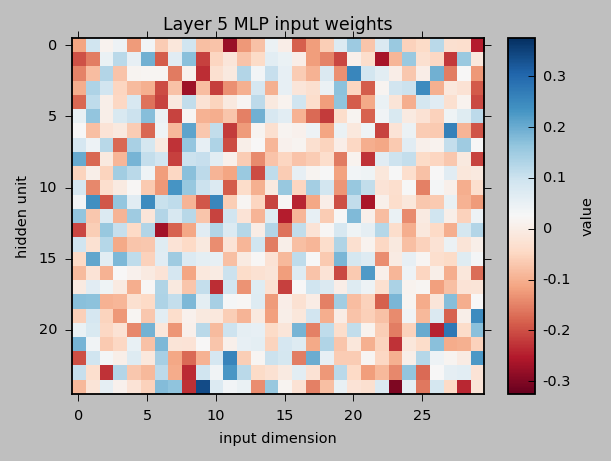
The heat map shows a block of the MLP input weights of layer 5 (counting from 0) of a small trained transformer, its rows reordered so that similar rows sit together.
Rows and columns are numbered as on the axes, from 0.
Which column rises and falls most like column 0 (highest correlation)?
6
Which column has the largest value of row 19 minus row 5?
17
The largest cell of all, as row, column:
24, 9
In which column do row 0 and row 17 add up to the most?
23
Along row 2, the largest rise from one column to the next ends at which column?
20
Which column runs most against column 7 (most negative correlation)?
28
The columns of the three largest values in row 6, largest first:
27, 8, 10
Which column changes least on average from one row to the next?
13
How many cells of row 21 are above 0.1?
4
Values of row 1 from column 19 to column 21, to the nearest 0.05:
-0.2 0 -0.05
